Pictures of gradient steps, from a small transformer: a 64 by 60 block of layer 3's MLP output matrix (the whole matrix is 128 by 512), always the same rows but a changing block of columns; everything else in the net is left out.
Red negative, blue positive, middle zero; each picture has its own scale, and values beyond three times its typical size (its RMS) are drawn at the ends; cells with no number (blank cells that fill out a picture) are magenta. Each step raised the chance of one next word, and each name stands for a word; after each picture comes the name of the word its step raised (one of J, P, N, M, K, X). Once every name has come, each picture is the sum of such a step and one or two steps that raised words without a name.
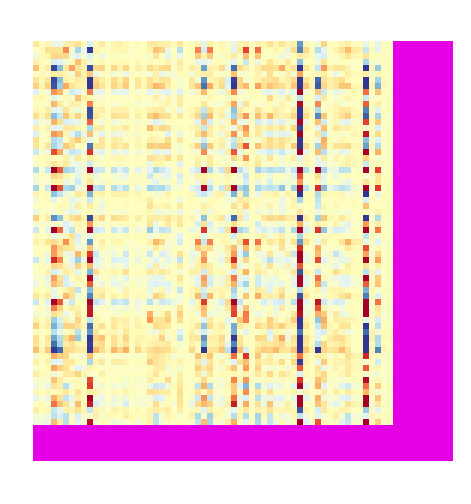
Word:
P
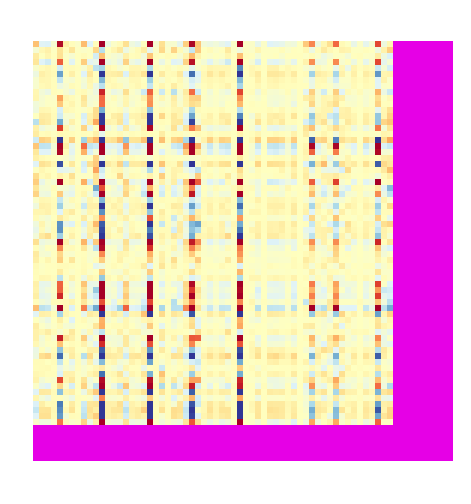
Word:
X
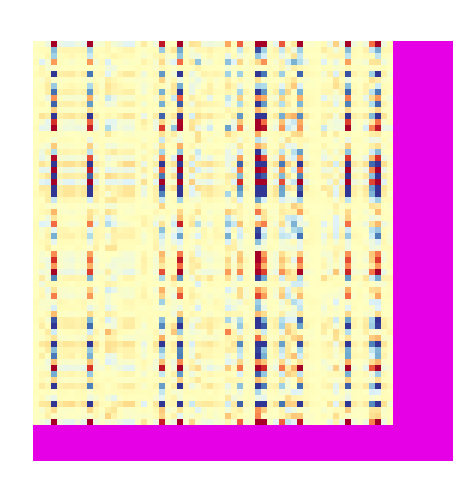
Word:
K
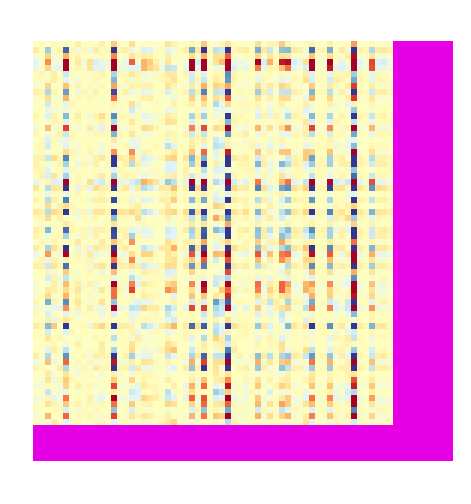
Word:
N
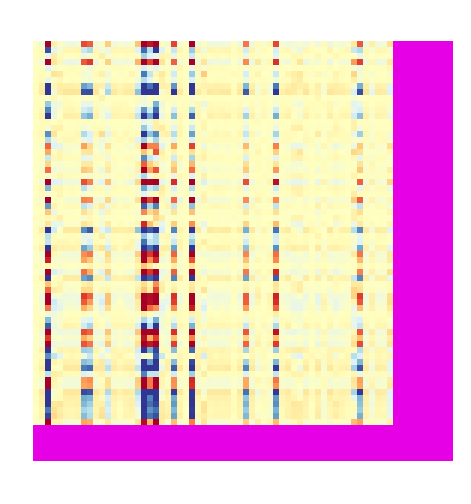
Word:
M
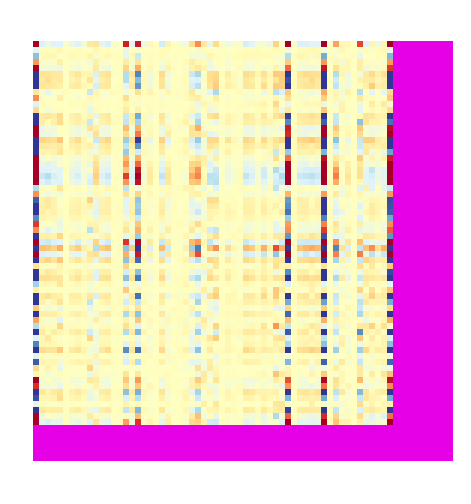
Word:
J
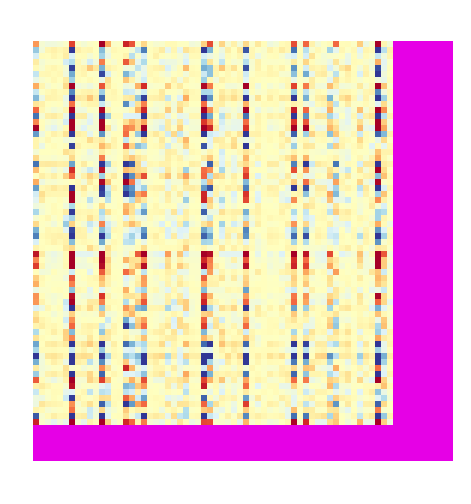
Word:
K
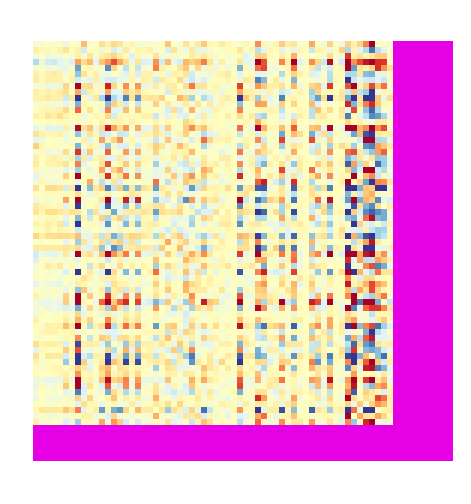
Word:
N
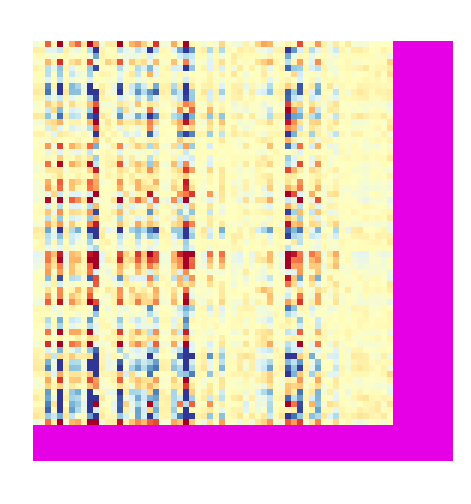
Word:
M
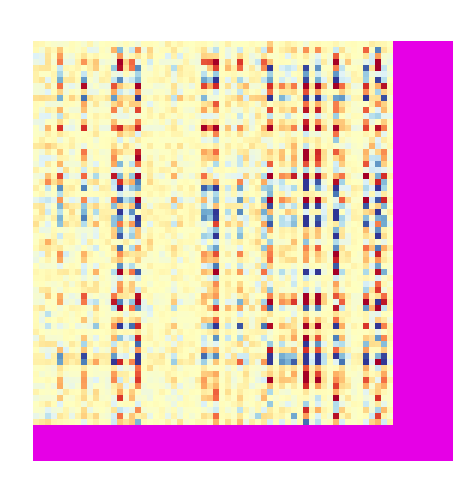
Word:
N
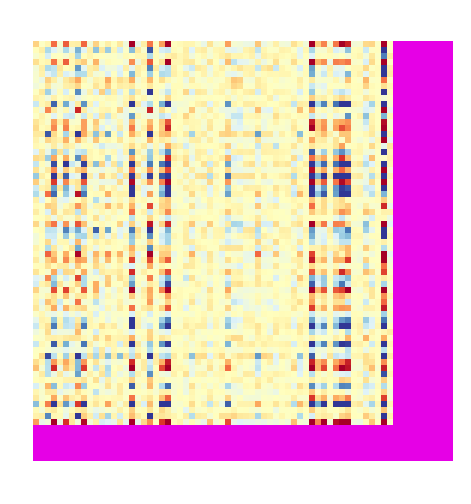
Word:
K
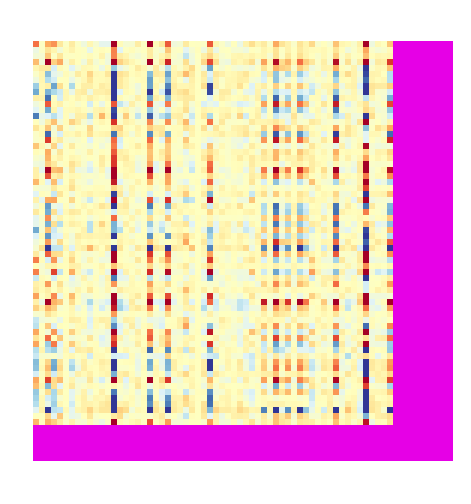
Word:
M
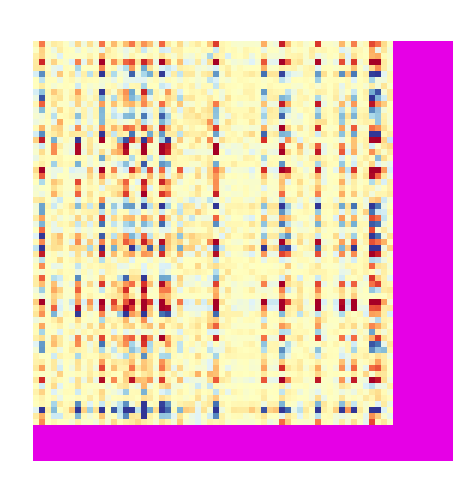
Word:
X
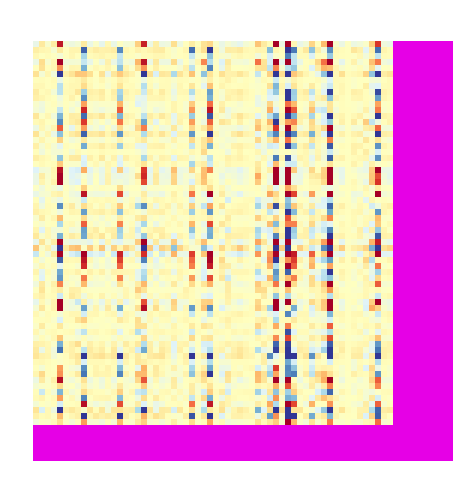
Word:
J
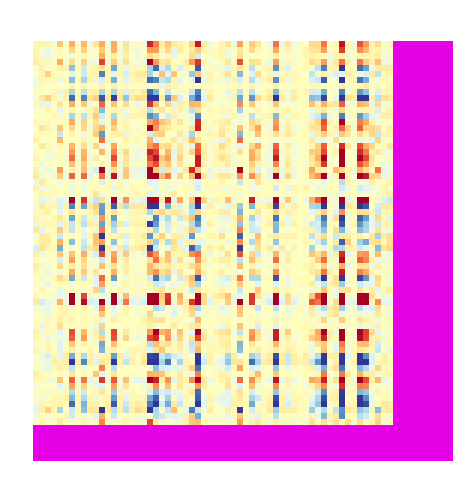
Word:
M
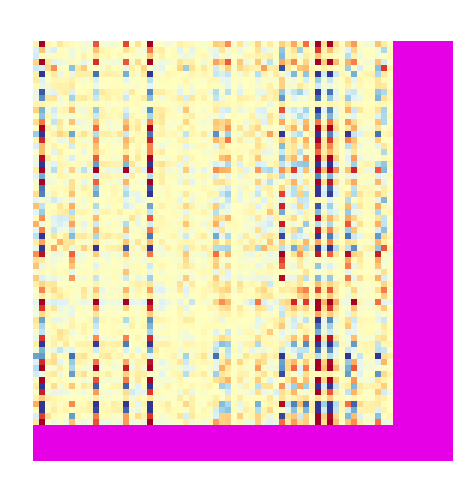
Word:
K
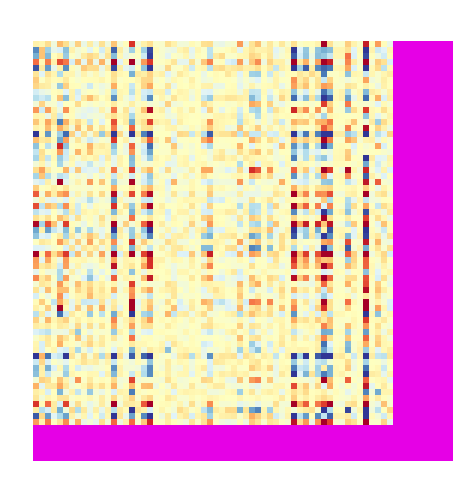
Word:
X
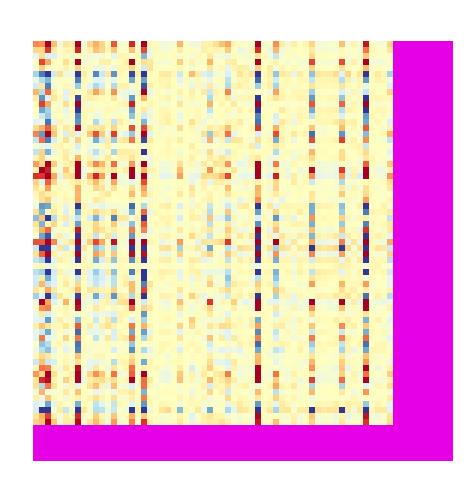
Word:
J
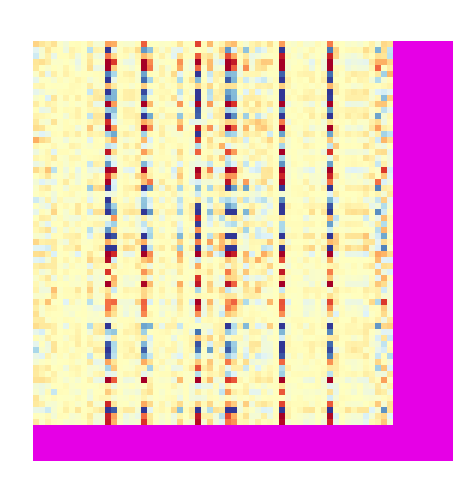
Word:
N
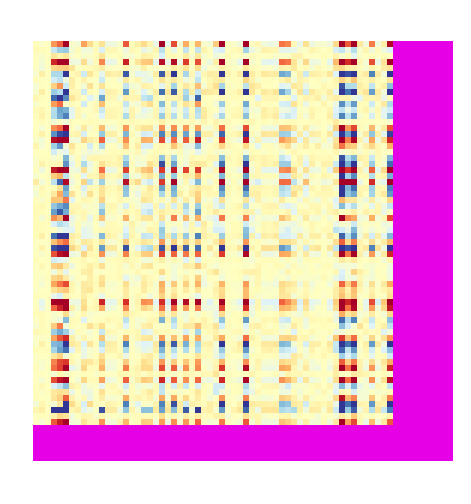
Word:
K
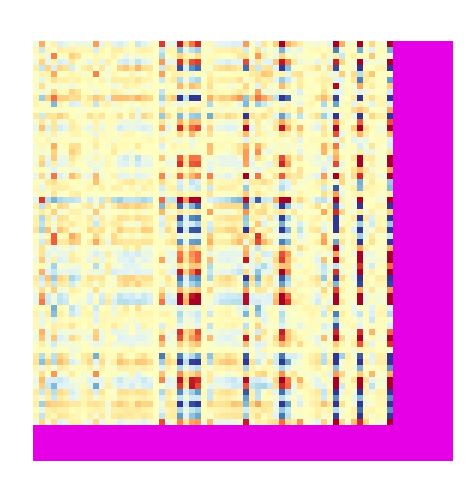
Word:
M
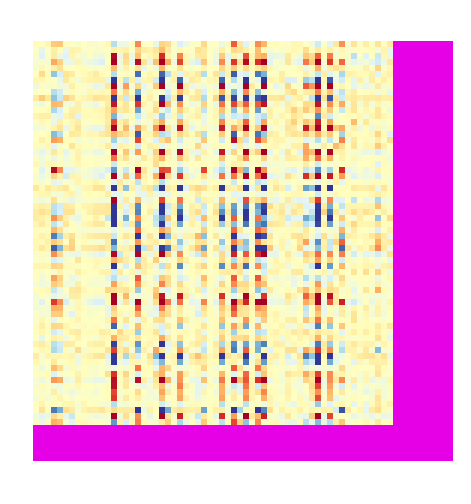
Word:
N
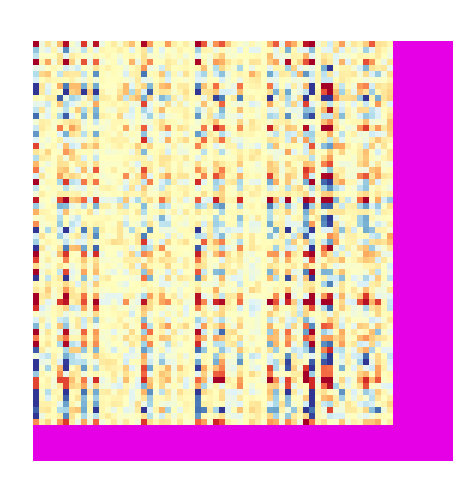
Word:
M
